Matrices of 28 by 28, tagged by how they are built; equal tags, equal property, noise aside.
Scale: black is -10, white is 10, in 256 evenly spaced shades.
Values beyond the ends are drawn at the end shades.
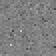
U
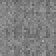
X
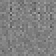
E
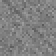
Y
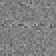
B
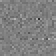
B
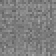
X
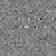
B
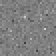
U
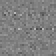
B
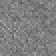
Y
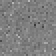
U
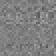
E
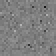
U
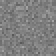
X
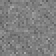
Y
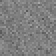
Y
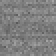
X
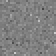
U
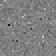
U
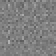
E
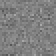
E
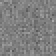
X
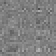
E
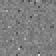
U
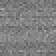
X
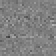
B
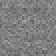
X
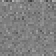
B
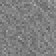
Y
